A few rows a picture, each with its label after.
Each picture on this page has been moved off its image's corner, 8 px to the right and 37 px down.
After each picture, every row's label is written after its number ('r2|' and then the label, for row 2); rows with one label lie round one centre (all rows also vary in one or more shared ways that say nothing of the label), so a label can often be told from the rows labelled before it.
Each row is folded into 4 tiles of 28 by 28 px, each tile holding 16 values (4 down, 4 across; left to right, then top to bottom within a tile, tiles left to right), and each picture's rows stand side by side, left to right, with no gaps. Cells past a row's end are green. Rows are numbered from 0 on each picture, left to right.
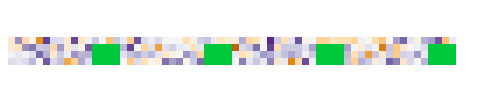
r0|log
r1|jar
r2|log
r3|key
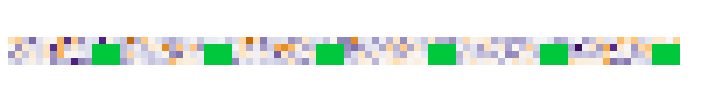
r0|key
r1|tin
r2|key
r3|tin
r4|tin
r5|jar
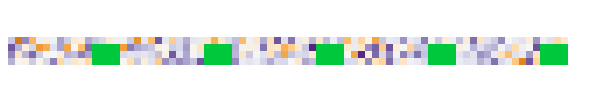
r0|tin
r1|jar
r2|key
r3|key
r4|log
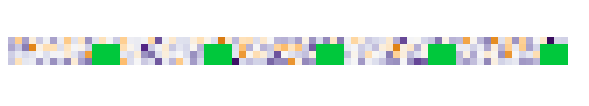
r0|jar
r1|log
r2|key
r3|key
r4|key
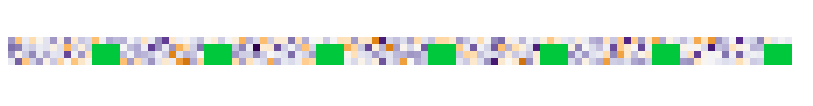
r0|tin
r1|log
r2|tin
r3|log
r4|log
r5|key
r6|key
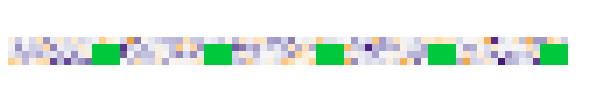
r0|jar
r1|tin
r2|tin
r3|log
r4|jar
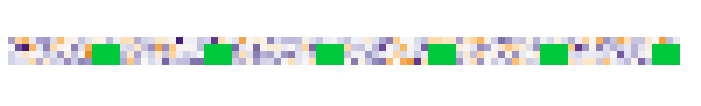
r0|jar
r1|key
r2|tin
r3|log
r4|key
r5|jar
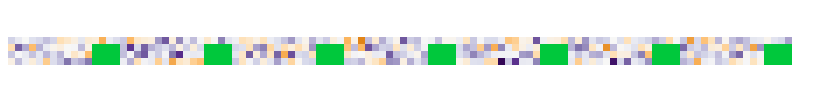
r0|jar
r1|tin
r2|key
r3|key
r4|jar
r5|jar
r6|tin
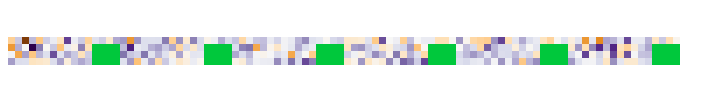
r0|key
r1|tin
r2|jar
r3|jar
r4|jar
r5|key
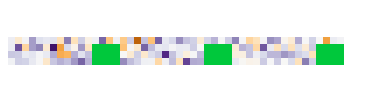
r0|key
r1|key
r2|jar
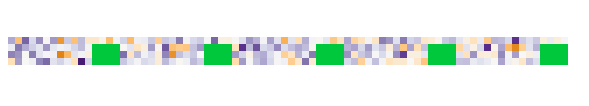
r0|log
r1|key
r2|log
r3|tin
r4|key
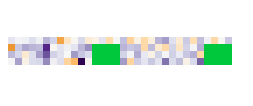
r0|log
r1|jar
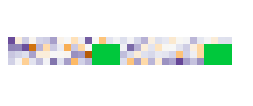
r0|jar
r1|jar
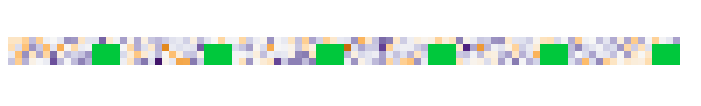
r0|key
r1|log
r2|jar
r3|log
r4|jar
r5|tin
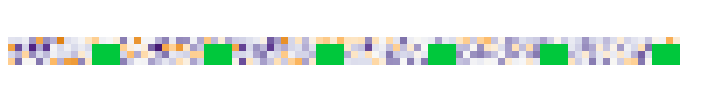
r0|log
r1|key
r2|log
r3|key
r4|tin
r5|log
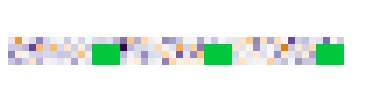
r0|tin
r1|tin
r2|key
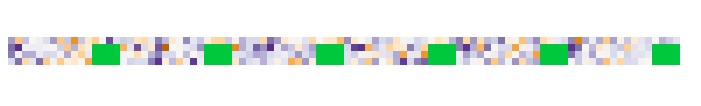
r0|tin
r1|log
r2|log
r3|jar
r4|jar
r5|tin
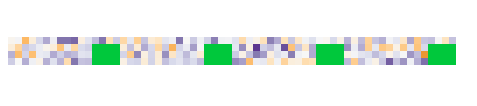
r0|key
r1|key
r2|tin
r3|jar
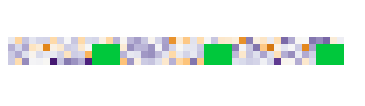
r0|jar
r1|log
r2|tin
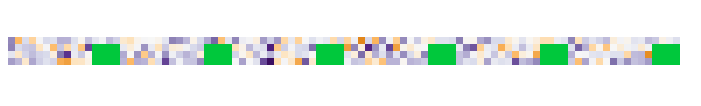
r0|tin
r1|key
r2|log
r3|key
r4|jar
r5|jar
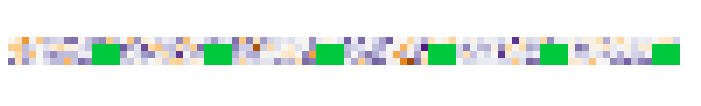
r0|key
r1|tin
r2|jar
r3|log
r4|key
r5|jar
